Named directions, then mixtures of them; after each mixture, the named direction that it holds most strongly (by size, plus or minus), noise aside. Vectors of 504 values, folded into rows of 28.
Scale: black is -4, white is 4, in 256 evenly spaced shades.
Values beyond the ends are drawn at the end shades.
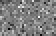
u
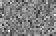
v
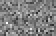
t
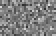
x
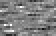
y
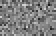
x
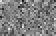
u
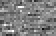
y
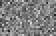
v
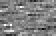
y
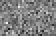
t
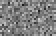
x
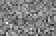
t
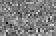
t
